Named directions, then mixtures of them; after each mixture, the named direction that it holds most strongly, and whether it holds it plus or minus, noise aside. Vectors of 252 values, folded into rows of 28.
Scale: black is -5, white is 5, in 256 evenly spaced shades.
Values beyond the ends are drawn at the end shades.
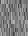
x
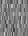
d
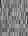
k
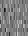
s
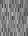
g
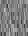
x, minus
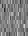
s, plus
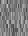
x, plus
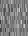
s, plus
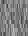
x, minus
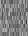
k, minus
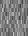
g, plus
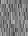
x, plus
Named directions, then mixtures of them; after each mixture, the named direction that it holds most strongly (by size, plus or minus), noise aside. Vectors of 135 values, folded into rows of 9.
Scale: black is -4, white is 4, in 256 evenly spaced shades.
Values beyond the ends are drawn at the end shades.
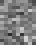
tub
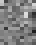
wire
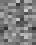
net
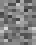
net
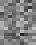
net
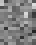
wire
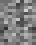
net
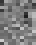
wire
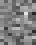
wire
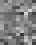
tub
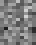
net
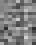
net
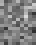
wire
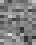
tub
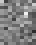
wire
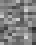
net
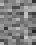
wire
